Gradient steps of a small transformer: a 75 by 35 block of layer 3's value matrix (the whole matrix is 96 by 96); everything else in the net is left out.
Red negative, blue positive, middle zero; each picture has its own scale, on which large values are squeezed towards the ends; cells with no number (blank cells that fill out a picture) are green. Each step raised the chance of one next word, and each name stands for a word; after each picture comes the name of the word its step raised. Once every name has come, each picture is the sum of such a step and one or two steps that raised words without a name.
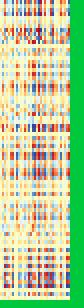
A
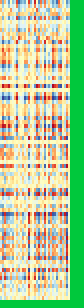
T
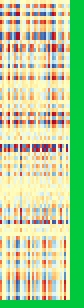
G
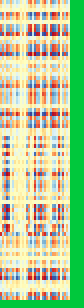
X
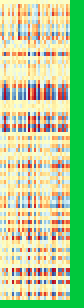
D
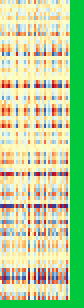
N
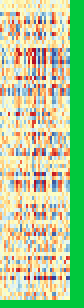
X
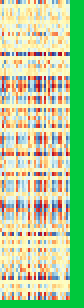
X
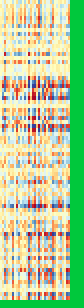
D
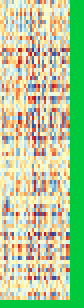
T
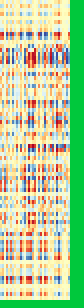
G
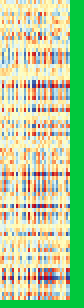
N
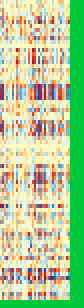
D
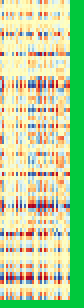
N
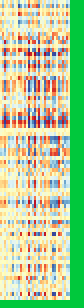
G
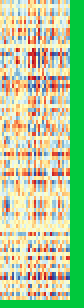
A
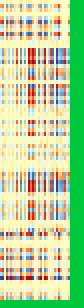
X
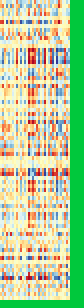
A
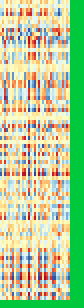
A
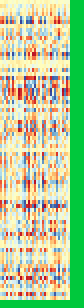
D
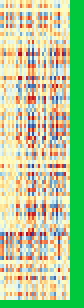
T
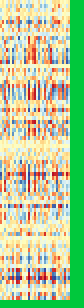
N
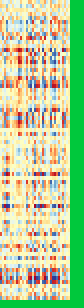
N
